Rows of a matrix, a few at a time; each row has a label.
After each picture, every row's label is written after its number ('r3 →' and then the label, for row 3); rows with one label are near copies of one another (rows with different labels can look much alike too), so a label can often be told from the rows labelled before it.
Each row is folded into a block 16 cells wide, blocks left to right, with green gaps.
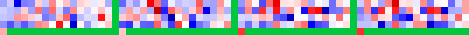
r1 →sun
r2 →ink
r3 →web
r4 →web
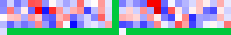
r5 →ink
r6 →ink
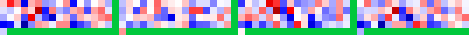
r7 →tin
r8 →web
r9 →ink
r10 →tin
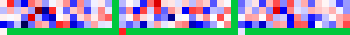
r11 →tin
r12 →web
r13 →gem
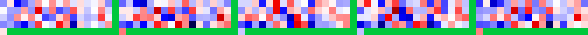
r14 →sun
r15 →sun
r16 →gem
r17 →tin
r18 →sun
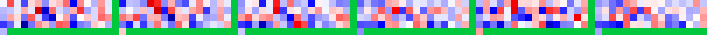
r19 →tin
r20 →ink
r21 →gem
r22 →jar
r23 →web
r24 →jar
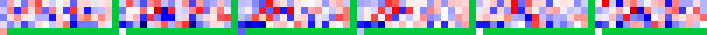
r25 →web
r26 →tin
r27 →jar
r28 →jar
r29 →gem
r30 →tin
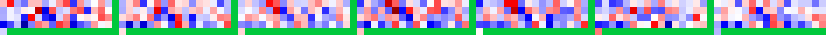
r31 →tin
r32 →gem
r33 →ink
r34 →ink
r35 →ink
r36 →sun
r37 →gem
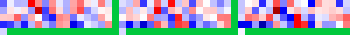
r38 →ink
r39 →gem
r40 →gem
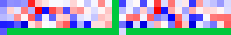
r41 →jar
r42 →gem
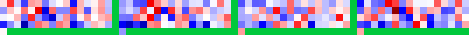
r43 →tin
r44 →jar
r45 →sun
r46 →ink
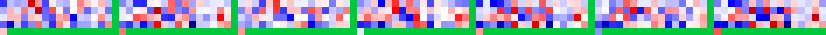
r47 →ink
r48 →sun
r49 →web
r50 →gem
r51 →sun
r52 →jar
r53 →sun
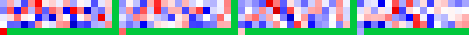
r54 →web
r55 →web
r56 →ink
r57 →gem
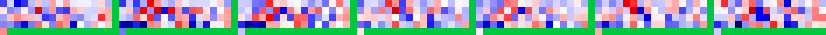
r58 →sun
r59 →jar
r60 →jar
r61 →ink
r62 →jar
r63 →ink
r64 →tin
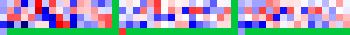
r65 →gem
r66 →web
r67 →jar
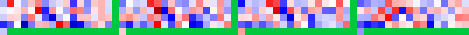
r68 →tin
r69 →ink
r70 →ink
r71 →jar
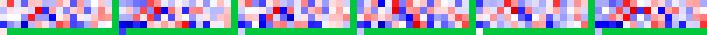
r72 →tin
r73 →jar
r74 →tin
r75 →gem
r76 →ink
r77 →jar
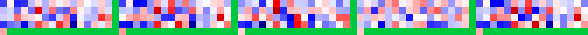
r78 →sun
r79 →sun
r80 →gem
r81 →web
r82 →sun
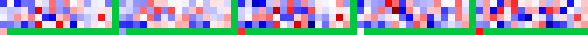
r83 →sun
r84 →jar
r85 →sun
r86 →ink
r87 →web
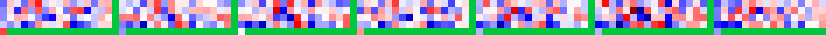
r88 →web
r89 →gem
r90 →gem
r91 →web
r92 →tin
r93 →tin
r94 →jar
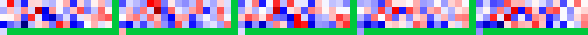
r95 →tin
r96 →ink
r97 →gem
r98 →jar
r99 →jar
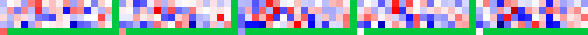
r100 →web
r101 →sun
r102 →jar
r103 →gem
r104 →tin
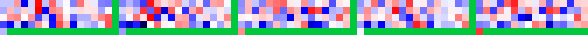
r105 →gem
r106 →jar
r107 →web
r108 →gem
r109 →web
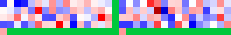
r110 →sun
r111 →ink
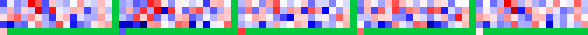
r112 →ink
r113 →jar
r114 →web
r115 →web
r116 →ink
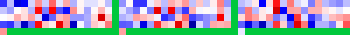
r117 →sun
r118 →sun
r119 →gem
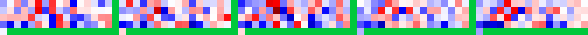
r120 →gem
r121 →tin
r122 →ink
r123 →jar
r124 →jar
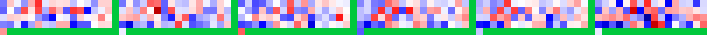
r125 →web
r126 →ink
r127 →sun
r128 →jar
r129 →jar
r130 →gem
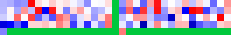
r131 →jar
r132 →web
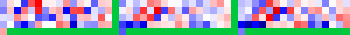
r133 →web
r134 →jar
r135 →jar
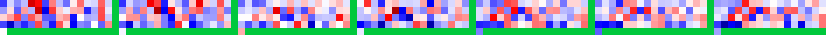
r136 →ink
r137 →ink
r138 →sun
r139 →tin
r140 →jar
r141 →jar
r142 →jar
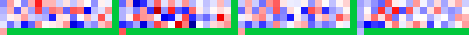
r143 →web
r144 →sun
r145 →web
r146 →jar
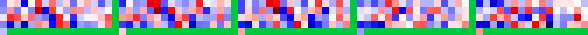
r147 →gem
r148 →ink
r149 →ink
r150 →jar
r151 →sun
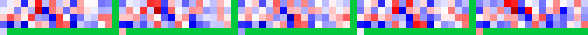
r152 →gem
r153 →ink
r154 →gem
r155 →gem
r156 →ink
